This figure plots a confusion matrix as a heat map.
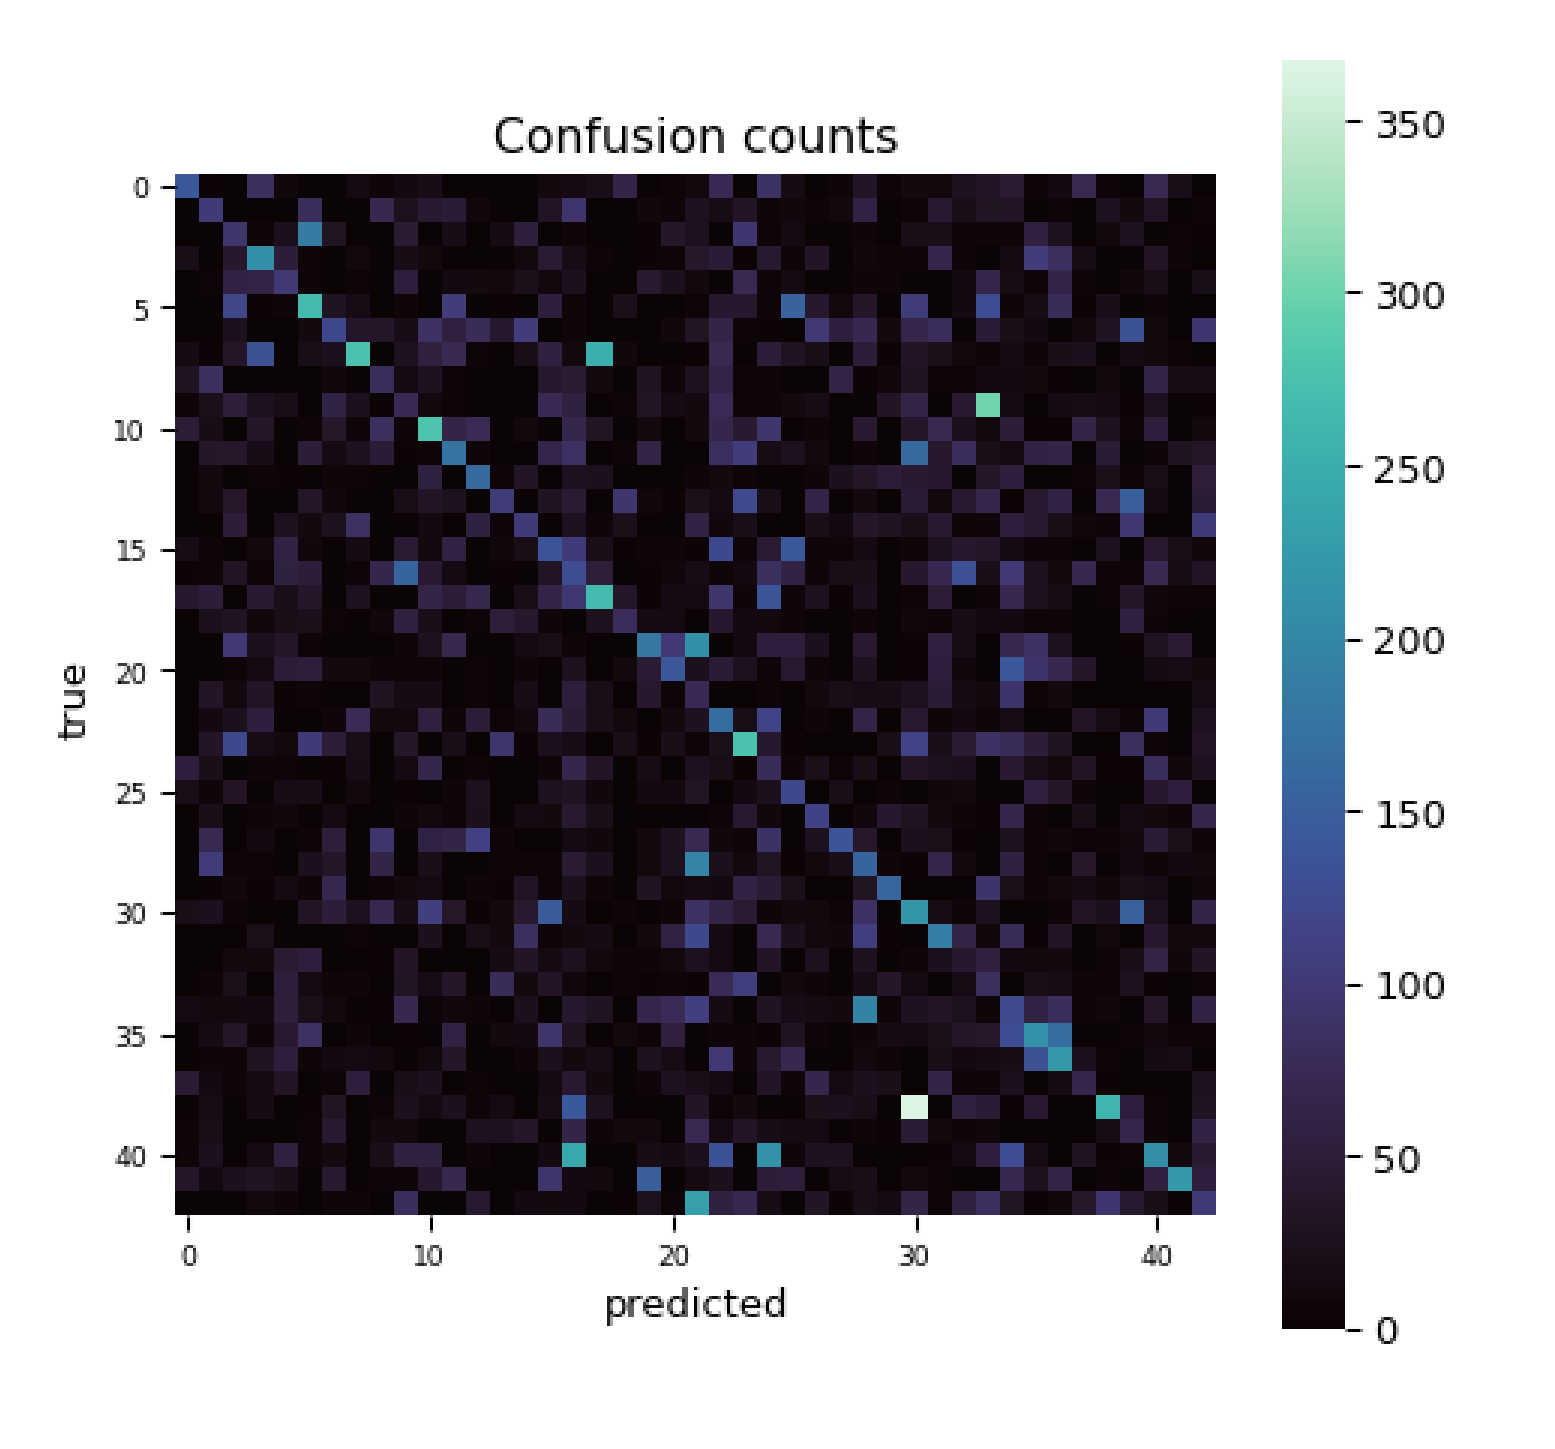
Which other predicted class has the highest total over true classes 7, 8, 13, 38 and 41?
30
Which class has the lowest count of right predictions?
32
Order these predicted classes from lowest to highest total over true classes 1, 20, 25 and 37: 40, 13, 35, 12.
13, 12, 40, 35
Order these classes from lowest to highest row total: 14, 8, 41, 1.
8, 1, 14, 41
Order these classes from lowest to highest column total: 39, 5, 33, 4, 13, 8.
13, 8, 4, 39, 5, 33
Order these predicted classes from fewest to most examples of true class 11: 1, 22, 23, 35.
1, 35, 22, 23
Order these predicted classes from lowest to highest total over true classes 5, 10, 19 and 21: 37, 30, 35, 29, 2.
29, 37, 35, 30, 2
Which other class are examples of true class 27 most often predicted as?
12
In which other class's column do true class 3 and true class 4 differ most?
35
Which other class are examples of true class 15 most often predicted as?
25
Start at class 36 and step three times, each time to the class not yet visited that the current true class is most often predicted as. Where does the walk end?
28
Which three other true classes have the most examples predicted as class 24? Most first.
40, 17, 22
